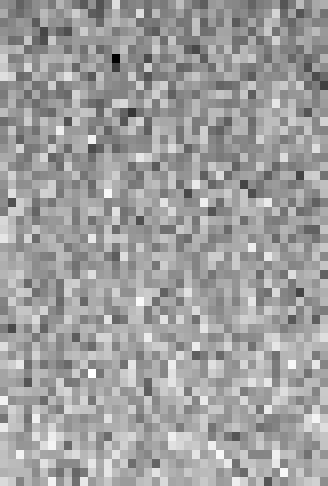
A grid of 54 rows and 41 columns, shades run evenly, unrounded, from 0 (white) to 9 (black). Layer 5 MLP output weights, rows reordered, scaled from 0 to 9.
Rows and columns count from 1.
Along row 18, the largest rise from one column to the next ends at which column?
7
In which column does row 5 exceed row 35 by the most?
6
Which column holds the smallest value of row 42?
12
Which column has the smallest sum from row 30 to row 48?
3
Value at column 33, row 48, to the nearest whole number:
5
